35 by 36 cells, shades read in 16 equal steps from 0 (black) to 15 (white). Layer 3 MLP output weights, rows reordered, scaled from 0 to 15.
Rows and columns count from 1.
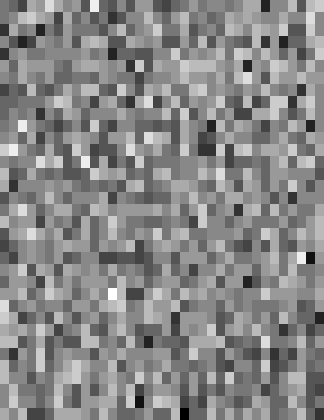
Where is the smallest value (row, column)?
35, 21
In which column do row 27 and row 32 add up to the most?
1
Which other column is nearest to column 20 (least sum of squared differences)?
12
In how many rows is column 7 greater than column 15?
15
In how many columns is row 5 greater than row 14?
19
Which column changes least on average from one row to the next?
31
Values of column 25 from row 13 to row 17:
12 9 13 11 7
